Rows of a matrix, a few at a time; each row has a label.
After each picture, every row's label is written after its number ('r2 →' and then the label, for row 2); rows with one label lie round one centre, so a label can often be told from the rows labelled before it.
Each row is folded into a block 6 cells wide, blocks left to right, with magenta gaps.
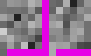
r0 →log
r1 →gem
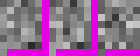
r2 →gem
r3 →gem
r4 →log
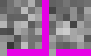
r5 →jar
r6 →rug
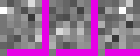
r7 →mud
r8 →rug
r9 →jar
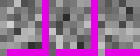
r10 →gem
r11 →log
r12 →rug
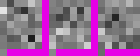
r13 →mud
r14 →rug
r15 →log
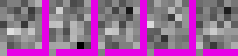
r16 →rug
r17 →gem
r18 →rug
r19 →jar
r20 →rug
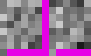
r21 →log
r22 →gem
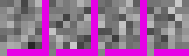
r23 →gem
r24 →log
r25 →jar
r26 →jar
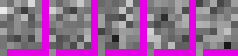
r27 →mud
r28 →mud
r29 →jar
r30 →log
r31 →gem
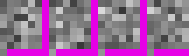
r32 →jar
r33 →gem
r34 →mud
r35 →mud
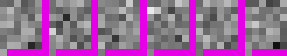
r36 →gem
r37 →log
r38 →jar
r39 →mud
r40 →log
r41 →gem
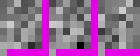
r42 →gem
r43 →gem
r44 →jar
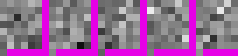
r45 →log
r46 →gem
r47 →jar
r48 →mud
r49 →jar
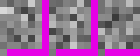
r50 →mud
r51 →jar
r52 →log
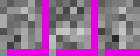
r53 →jar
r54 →rug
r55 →jar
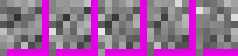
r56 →log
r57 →log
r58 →log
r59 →log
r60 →mud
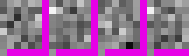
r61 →log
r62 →mud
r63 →gem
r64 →mud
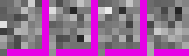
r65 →jar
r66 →mud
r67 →mud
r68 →rug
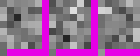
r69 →log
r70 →jar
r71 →mud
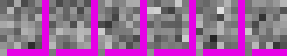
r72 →gem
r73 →rug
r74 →log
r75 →mud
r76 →jar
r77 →log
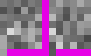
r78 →rug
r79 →log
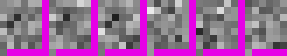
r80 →log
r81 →log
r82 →log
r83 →mud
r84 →jar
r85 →gem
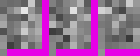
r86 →jar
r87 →jar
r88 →mud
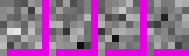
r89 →rug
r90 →gem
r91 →jar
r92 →log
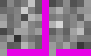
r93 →jar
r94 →gem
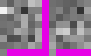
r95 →mud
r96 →rug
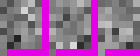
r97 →jar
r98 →log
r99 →gem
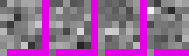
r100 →log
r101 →gem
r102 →rug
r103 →mud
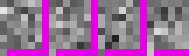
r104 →mud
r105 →gem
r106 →jar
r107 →rug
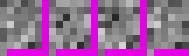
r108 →gem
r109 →log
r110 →log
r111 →gem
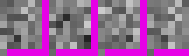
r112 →jar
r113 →log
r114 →mud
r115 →jar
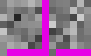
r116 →log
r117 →jar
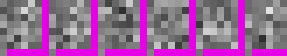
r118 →jar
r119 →jar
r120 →mud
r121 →log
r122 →rug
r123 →jar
